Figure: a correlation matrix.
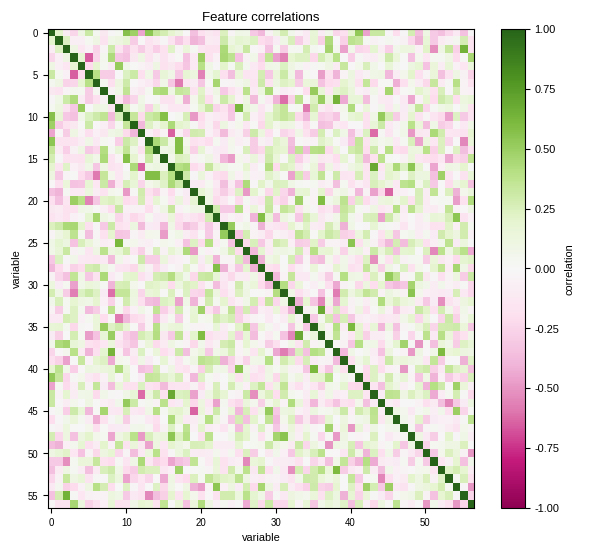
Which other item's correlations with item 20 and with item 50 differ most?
56
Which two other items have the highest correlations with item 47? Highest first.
37, 18
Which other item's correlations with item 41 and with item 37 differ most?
2
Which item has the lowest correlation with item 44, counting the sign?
53
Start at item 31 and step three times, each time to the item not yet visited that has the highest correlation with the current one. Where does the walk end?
43
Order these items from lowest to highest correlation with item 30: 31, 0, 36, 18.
36, 0, 18, 31
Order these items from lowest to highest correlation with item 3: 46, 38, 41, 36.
41, 46, 36, 38
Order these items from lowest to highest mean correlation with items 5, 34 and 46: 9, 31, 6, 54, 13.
9, 54, 13, 6, 31
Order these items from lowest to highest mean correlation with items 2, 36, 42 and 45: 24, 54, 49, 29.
29, 49, 54, 24
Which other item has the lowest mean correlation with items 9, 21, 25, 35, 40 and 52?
34
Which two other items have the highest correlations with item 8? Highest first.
38, 36
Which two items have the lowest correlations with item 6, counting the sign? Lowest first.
17, 46
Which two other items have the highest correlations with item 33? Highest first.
36, 20
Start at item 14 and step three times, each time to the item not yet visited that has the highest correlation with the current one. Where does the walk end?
0
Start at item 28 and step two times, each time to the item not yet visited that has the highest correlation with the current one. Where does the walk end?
54
